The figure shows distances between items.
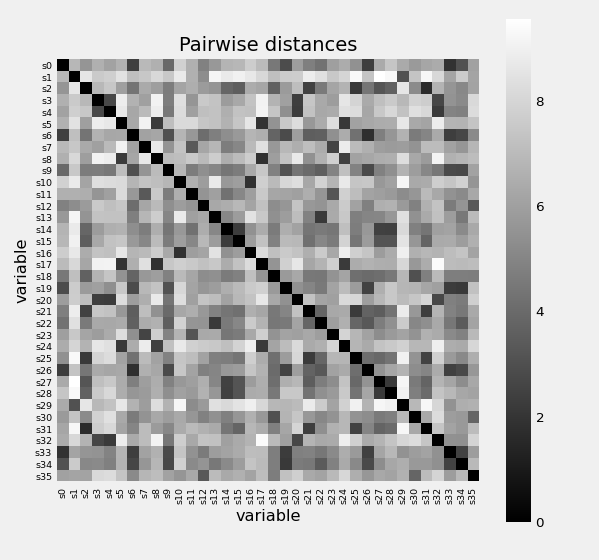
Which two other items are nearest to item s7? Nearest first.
s23, s11
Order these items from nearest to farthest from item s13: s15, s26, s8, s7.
s26, s15, s7, s8
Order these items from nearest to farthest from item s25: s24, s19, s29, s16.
s19, s24, s16, s29
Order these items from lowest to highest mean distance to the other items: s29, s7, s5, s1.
s7, s5, s29, s1
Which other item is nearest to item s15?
s14
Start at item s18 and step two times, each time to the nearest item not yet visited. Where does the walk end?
s35
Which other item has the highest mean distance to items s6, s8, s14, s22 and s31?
s1
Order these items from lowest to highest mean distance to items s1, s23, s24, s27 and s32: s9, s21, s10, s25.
s9, s21, s25, s10
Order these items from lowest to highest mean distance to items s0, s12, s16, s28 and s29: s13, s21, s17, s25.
s21, s25, s13, s17
